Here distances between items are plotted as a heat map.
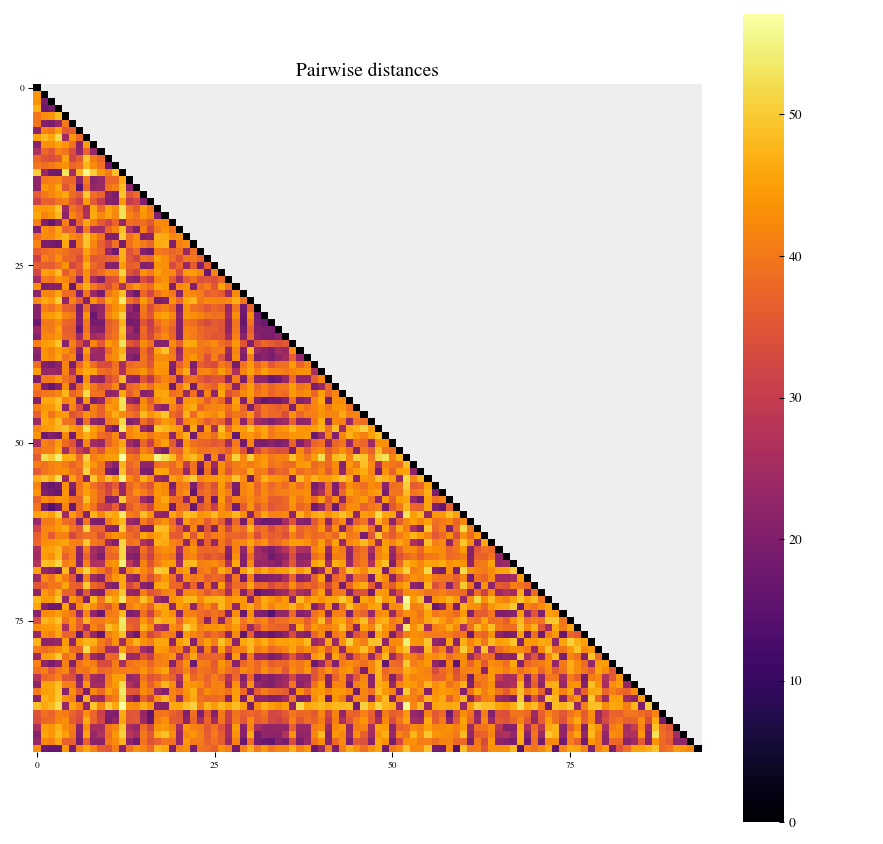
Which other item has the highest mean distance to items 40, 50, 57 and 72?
52
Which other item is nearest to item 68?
93
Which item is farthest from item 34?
12
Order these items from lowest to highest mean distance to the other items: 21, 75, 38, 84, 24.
38, 84, 24, 21, 75
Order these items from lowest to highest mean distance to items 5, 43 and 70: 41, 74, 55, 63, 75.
41, 74, 63, 75, 55
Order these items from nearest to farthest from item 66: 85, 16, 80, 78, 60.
80, 16, 85, 60, 78
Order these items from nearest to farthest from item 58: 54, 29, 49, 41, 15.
54, 15, 41, 29, 49
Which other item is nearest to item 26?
24
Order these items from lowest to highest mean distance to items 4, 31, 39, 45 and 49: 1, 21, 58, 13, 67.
1, 13, 67, 58, 21
